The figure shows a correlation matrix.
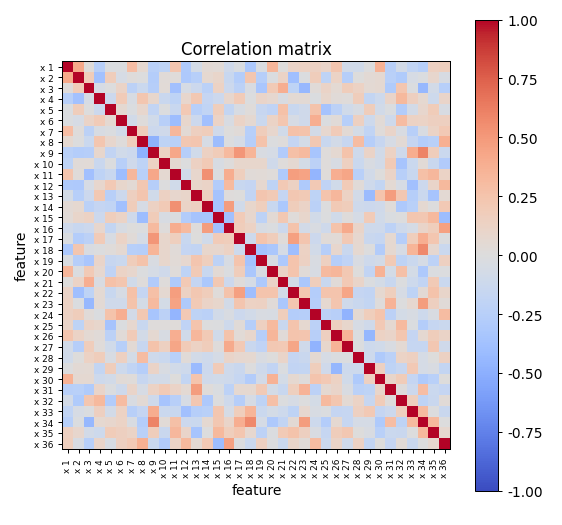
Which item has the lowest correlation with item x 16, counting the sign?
x 15
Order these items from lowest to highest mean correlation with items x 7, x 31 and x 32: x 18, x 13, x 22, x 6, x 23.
x 18, x 6, x 22, x 23, x 13
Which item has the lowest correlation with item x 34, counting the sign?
x 3
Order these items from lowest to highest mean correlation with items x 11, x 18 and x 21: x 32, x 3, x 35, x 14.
x 32, x 3, x 14, x 35
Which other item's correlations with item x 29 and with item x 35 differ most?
x 26
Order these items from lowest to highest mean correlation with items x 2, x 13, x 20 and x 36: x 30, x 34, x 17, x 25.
x 34, x 17, x 25, x 30
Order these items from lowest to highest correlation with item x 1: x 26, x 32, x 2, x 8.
x 32, x 8, x 26, x 2
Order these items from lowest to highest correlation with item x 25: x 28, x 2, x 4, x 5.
x 5, x 2, x 28, x 4
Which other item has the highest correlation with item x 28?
x 8
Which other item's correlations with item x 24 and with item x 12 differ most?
x 27
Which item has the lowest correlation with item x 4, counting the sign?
x 2
